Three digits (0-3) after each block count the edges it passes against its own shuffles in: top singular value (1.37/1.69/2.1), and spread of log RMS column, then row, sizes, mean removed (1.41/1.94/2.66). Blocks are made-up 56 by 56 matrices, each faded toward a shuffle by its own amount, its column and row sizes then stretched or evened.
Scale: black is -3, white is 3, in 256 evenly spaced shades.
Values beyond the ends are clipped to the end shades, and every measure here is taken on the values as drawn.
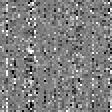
2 3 0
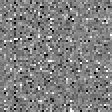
1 2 1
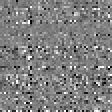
1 2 3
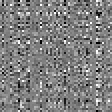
3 3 2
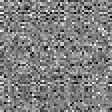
3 0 1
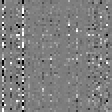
3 3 1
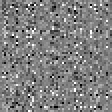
1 3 1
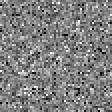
1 0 1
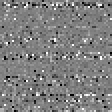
1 0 3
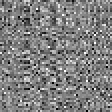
3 1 1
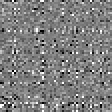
3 2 3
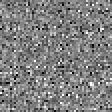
1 1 2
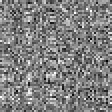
3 1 1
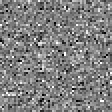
1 0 1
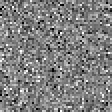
1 1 0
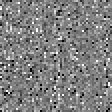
0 2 0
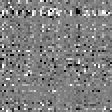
2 2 3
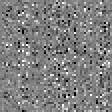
0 3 1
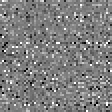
1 1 2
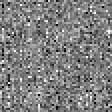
1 2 0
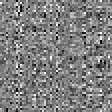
3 3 0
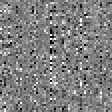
2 3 0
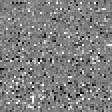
0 1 2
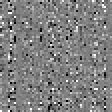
0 3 1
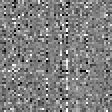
1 3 2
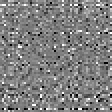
3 1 2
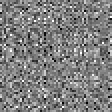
3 2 1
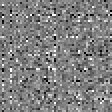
2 2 2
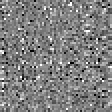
2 1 1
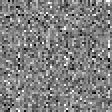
2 2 0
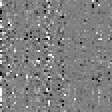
2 3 1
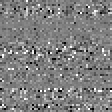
0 0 3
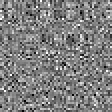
3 0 0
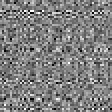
3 1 3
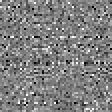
2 0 2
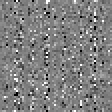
0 3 0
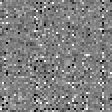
1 2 2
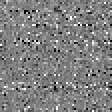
1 1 2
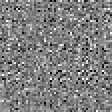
2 2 2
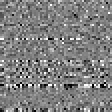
3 0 3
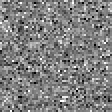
1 0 1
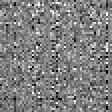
2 3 1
